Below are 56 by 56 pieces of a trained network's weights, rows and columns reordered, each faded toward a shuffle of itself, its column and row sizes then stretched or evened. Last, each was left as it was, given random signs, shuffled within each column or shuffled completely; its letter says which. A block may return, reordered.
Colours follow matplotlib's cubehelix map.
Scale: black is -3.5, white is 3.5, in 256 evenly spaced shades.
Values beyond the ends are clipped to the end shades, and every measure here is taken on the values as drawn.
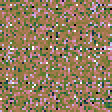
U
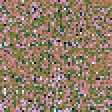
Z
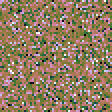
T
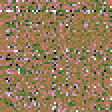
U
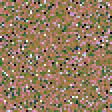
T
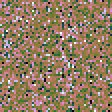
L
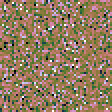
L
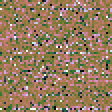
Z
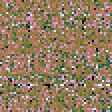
U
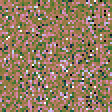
L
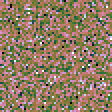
T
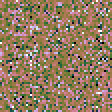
L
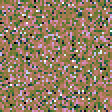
T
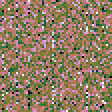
L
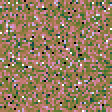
T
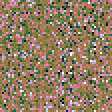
L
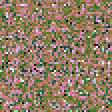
Z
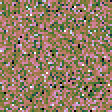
T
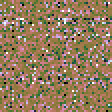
Z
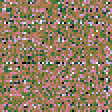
U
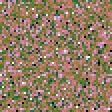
T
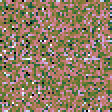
Z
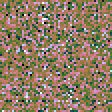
Z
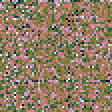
Z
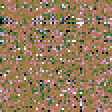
U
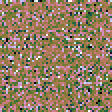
Z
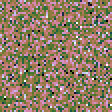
T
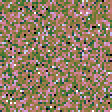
T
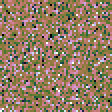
T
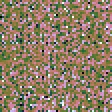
U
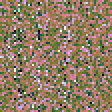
L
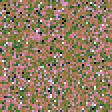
L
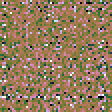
U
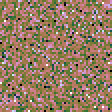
T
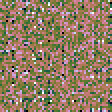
U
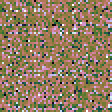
U
